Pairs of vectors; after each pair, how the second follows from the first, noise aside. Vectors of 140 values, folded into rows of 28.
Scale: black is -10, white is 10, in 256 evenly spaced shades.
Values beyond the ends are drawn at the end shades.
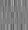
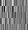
wrapped around, negated, scaled up.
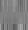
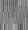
negated.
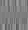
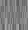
negated.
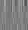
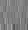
wrapped around, partly zeroed.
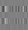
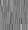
shuffled.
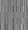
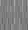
reversed, negated, partly zeroed.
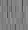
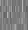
negated.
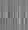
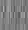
reversed.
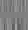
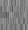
shuffled.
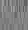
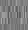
wrapped around, negated.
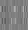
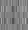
reversed, negated.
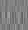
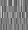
wrapped around, negated, scaled up.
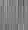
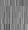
reversed.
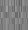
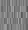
wrapped around, negated.
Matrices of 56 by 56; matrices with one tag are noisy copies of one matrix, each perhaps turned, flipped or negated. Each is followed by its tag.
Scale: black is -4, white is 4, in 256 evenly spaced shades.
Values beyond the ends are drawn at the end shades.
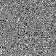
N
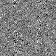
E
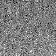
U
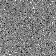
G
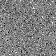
G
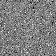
G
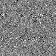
E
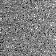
U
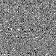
N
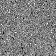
G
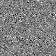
E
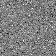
G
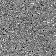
G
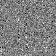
N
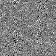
E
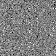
N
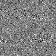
E
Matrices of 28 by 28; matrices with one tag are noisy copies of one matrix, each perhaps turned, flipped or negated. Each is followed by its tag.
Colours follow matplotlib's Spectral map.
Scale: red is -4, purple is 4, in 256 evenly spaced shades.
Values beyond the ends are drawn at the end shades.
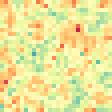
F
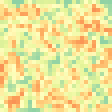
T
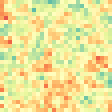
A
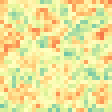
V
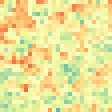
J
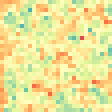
T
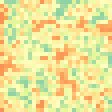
T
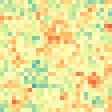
F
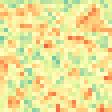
T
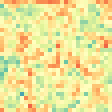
T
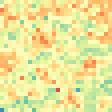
J
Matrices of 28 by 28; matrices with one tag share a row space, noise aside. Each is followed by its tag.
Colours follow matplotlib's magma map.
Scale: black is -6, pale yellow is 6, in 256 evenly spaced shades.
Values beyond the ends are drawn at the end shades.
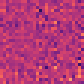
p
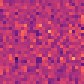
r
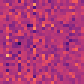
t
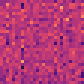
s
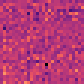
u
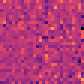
p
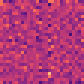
r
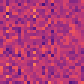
t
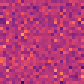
s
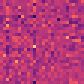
t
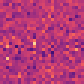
t
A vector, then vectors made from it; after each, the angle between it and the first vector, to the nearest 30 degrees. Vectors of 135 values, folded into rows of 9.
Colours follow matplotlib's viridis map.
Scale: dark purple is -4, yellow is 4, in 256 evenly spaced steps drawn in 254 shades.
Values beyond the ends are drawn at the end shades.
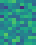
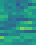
90 degrees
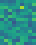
150 degrees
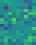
60 degrees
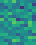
30 degrees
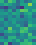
60 degrees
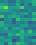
150 degrees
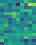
90 degrees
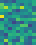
150 degrees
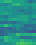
90 degrees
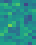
90 degrees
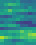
90 degrees
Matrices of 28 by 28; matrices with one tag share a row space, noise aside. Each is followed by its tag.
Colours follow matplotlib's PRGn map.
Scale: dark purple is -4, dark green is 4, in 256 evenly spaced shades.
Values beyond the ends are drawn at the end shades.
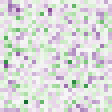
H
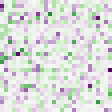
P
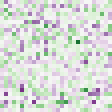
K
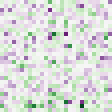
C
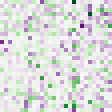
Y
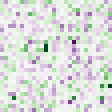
Y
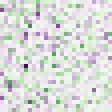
P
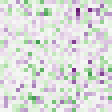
Y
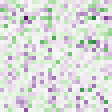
C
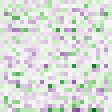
H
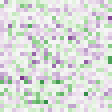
K
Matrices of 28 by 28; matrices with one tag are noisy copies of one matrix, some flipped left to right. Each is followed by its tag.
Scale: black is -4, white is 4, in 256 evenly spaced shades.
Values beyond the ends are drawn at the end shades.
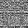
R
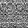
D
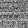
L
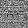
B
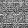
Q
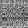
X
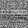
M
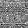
Q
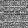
B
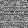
B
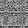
R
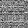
B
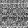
X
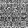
X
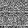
R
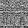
R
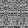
R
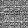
B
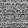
D
